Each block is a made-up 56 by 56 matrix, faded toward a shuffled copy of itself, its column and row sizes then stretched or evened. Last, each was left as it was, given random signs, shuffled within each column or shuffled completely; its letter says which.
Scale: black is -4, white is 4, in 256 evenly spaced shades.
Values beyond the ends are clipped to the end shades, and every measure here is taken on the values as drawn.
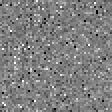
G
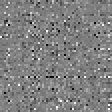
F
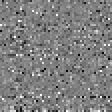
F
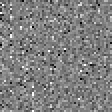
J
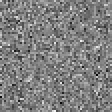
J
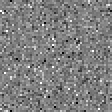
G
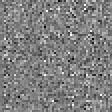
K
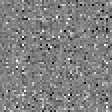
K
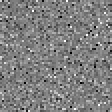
G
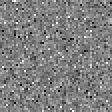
G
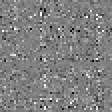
K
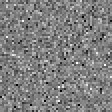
G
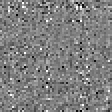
K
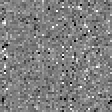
J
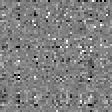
F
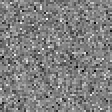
G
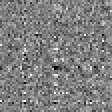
F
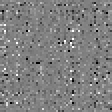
F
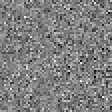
J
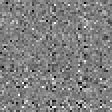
F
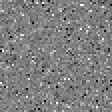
G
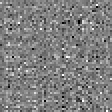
F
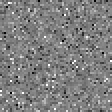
G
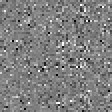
F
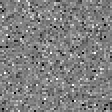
G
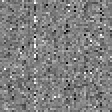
J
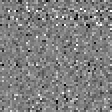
F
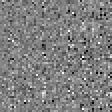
J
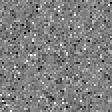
G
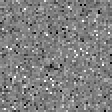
G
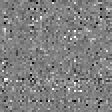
K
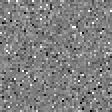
G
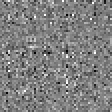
K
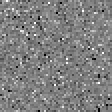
G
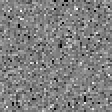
G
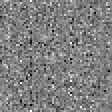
J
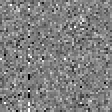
J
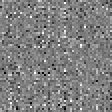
F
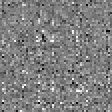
F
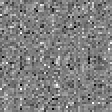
F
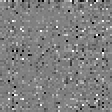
F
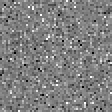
G
